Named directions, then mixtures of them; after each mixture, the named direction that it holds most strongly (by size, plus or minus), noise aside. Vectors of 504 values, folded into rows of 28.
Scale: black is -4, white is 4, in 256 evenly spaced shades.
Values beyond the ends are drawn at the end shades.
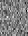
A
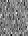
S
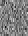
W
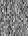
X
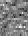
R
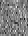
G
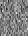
X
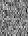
A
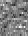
R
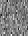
S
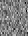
A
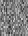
X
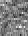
R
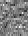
R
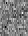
W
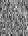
S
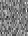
A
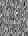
S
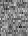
R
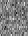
S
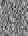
W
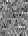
R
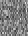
A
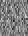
X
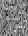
R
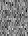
A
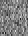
G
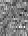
R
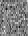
G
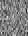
A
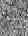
R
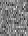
G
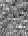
R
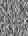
X
